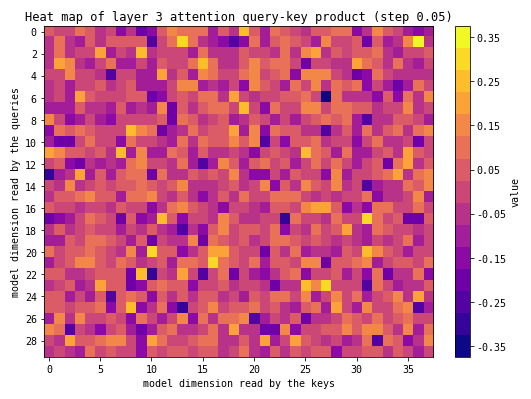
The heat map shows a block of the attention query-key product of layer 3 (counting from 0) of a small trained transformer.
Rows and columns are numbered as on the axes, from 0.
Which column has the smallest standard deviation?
4
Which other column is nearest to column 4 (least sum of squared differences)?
24
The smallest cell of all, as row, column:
6, 27
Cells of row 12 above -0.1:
27
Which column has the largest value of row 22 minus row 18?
13
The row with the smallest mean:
22
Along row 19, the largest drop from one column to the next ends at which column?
15
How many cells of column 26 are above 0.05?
12
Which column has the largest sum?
26
